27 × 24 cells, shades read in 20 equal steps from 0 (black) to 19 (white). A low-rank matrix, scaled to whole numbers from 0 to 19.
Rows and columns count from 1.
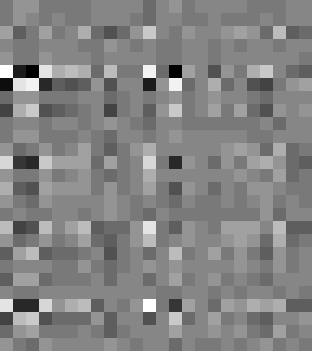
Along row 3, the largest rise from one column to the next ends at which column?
22
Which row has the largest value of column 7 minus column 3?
6
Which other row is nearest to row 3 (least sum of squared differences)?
19
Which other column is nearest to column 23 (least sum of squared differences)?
8
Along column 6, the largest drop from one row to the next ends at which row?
7
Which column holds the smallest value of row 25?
1
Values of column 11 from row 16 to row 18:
9 9 11
